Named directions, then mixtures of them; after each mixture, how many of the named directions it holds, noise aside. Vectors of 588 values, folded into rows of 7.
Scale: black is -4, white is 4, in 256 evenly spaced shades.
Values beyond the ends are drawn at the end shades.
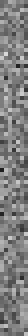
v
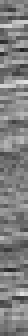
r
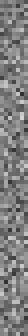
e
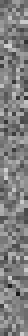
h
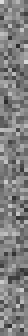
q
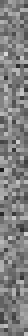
one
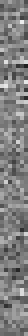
four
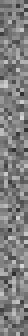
one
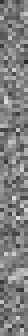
one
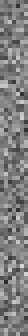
one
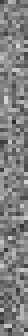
two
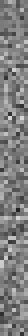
four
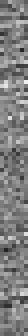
three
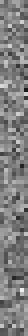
four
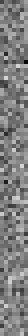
three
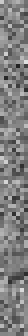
two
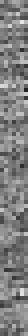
four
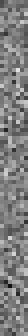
four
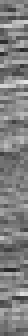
one
